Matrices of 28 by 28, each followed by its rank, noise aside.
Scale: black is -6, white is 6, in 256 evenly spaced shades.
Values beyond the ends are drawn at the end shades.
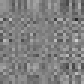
two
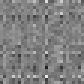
two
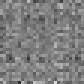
four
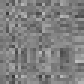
three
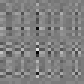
one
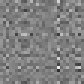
two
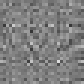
three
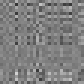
two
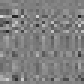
two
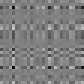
one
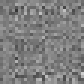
three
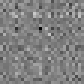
four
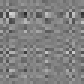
one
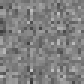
three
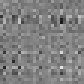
two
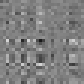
one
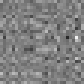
three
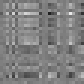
one
